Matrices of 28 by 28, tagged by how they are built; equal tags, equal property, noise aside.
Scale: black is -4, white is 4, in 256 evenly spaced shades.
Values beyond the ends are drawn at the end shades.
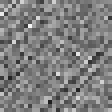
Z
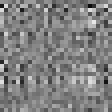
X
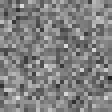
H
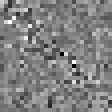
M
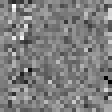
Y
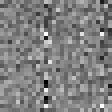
Y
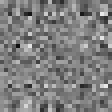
X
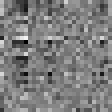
X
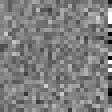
Y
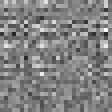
X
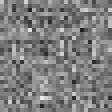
X
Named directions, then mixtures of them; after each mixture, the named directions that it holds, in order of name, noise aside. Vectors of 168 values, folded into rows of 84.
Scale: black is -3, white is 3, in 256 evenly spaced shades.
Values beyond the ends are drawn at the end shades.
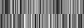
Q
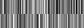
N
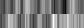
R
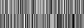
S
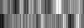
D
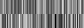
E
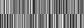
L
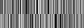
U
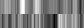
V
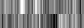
V.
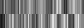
D, R, S.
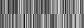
D, S.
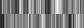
D.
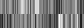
L, Q, V.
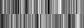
D, N, U.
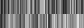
D, N, R.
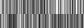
N, R.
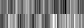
R.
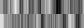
D.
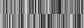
D, E, U.
